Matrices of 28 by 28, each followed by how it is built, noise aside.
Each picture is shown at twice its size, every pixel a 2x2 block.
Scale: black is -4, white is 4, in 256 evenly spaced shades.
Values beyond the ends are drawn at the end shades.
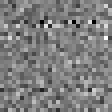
uneven rows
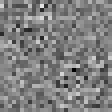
block diagonal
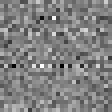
uneven rows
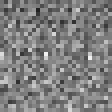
repeating columns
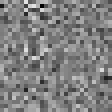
low rank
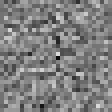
low rank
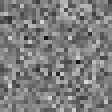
noise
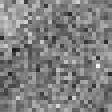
smooth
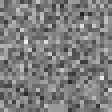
noise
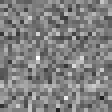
repeating columns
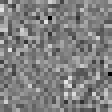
block diagonal
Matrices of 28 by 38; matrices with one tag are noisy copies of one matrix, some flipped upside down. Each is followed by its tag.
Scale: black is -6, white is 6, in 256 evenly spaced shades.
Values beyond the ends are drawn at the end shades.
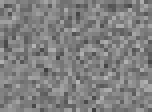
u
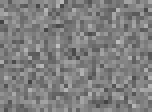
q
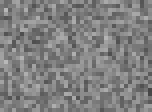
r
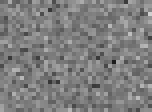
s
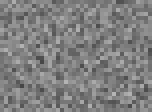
u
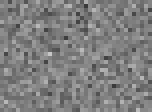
r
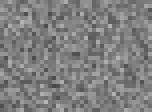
q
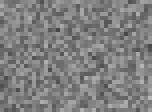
s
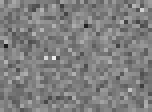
r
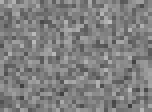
u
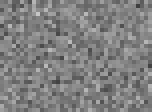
s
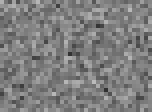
u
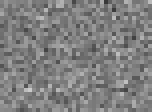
q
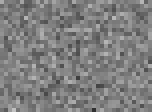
u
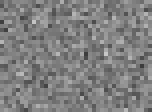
q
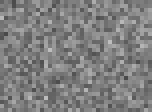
s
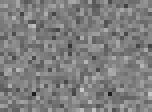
s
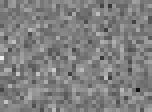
r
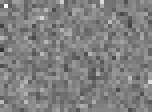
q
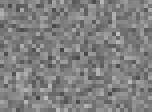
q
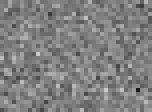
r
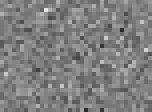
q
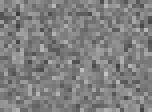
r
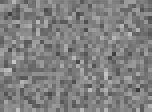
r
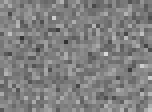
s
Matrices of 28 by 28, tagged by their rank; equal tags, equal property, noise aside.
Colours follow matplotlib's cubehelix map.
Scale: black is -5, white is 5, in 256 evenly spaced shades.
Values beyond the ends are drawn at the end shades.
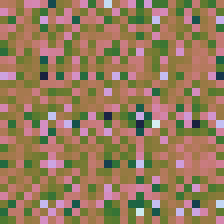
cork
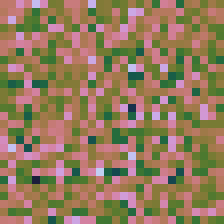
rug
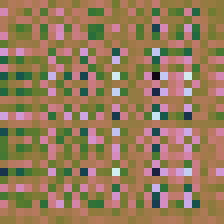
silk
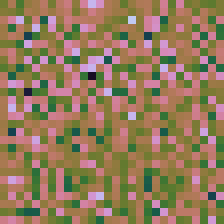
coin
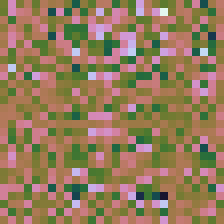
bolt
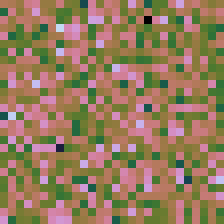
rug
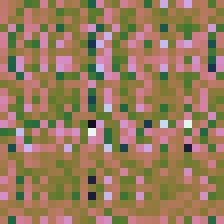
cork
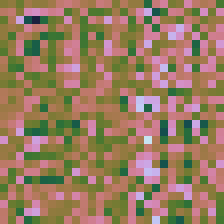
coin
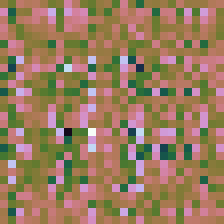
bolt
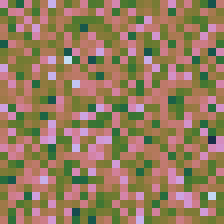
rug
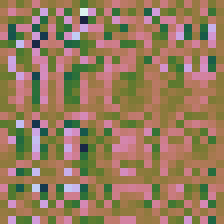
cork
